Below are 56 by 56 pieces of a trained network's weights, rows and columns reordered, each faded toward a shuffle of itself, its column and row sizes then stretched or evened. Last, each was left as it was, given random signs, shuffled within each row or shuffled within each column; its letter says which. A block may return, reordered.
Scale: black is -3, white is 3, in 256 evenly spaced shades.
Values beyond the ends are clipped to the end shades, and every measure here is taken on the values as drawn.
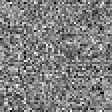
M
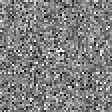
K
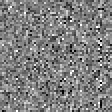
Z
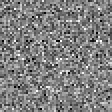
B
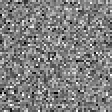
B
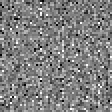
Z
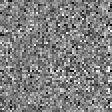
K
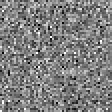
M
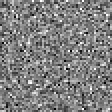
B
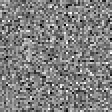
M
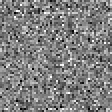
B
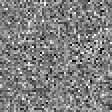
Z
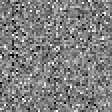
Z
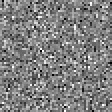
Z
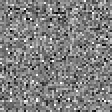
K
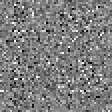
K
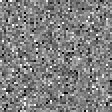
Z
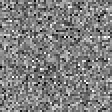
B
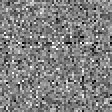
K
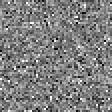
B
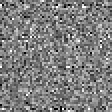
K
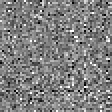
M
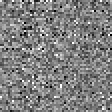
M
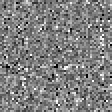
K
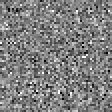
B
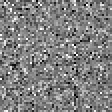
K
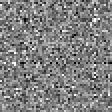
K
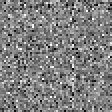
K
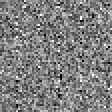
Z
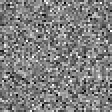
B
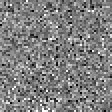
K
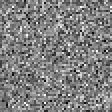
K
